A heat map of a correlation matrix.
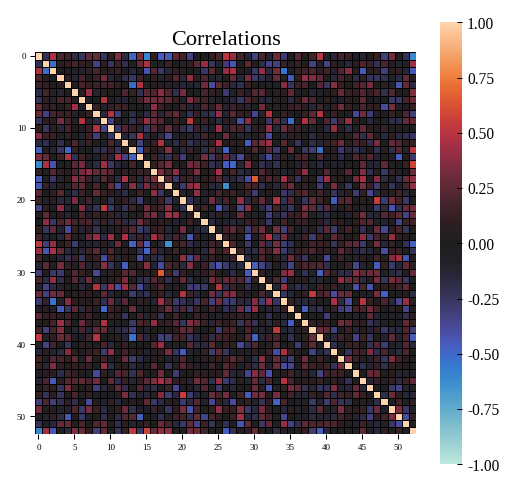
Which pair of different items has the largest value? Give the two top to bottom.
17, 30
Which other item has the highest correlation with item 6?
9
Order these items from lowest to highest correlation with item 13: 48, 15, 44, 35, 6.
44, 6, 48, 15, 35
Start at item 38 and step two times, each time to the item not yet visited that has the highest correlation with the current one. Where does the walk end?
20
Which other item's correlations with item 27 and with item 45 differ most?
2
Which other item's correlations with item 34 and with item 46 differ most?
32
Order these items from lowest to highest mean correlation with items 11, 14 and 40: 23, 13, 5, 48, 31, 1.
13, 48, 5, 31, 1, 23
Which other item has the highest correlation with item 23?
1
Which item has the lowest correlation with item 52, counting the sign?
0
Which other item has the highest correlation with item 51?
34
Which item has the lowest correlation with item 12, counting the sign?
29
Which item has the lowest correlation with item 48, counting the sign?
33
